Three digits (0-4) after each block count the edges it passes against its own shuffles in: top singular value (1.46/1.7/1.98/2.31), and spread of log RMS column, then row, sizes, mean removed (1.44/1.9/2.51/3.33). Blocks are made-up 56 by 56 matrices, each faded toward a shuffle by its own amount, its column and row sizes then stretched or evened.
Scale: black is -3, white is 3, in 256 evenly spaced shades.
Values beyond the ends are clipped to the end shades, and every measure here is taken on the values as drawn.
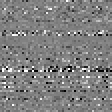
2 0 4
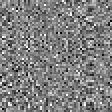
3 1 0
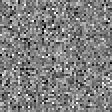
0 1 1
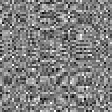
4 0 0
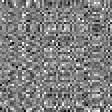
4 1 1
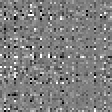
2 3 3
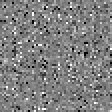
0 2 0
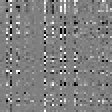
4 4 3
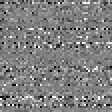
0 0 4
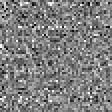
2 1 2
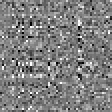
3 2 2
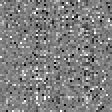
2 1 0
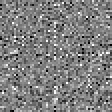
1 1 1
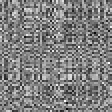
4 0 1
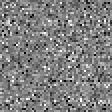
1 0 1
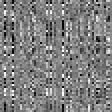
4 4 0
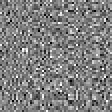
4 1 0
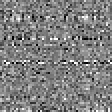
3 0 3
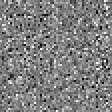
1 2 0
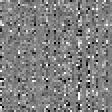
0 4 1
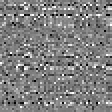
4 0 3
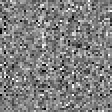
0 2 1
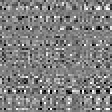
4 1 4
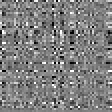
4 3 4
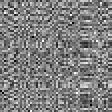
4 2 0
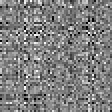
4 3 2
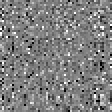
3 2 0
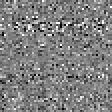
0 0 3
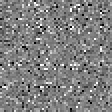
2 1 2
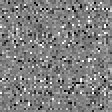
2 0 2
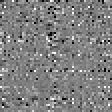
0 2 3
